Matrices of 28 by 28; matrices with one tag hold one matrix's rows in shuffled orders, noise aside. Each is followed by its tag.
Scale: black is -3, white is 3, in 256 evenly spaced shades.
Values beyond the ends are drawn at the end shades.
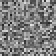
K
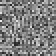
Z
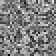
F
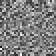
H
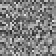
Z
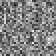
H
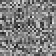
Z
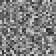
H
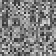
K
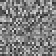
Z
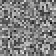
K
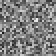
H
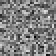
F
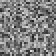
F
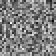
H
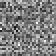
Z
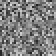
H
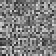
Z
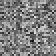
F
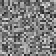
K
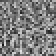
H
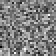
F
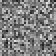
K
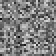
F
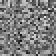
F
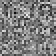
K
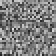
Z
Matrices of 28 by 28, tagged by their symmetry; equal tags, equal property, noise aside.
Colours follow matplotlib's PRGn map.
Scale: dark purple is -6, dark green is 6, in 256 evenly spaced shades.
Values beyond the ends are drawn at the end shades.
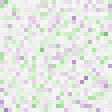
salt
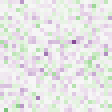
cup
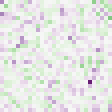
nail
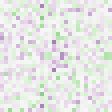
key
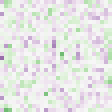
key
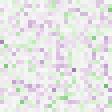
key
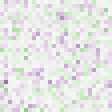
nail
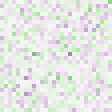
nail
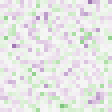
salt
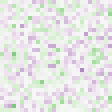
key
